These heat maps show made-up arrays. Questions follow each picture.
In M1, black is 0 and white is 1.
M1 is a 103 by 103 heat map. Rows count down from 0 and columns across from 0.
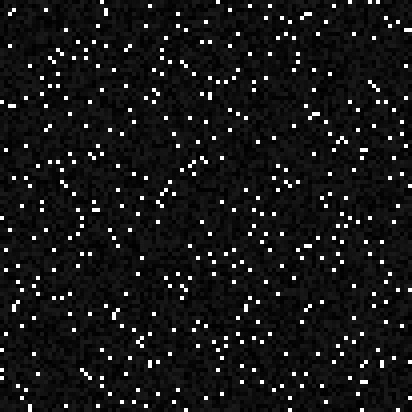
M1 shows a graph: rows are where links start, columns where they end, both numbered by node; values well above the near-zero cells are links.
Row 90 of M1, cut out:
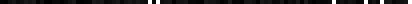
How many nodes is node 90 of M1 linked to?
6
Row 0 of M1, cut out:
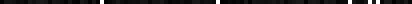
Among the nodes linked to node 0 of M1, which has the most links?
node 25
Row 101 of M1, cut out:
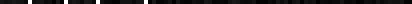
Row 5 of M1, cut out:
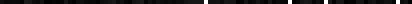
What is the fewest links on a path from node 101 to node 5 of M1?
4
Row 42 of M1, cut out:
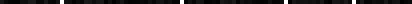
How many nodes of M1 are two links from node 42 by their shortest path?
5
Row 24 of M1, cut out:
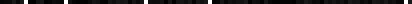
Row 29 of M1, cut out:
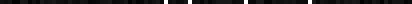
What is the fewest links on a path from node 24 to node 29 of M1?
5
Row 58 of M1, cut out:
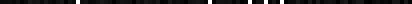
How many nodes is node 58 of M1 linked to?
5
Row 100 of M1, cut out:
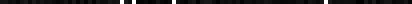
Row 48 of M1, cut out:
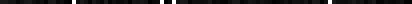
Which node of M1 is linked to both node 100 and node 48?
node 43
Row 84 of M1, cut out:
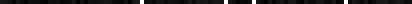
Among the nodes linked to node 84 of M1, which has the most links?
node 63
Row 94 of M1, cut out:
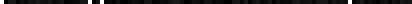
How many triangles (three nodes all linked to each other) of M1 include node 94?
4
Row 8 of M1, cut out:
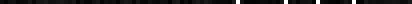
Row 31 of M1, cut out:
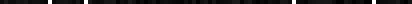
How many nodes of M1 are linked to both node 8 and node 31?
0
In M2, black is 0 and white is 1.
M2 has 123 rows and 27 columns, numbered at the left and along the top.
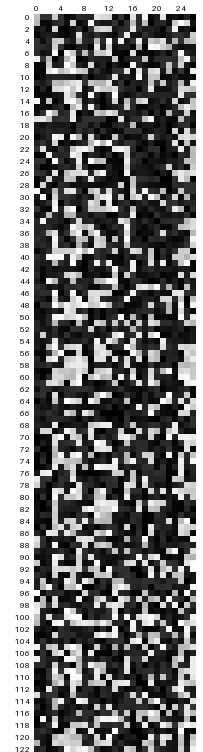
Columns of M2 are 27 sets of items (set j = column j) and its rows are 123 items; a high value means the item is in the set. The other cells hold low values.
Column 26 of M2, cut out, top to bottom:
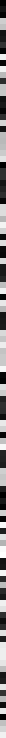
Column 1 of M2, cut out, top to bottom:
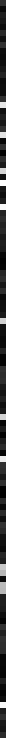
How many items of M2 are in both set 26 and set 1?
4
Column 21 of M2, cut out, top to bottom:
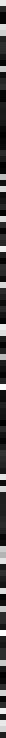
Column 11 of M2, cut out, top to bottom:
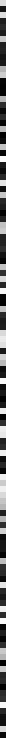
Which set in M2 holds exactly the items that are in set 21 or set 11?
10
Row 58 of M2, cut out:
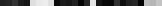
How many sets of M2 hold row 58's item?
8
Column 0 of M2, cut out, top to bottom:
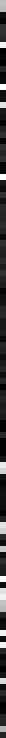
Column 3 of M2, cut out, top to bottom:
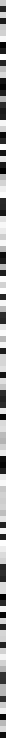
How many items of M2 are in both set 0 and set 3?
8
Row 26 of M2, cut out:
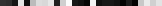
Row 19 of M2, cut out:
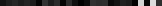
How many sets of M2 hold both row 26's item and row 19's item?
2
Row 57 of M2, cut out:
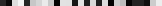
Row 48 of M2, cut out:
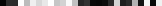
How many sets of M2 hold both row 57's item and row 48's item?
9
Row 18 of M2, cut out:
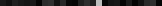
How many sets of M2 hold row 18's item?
1
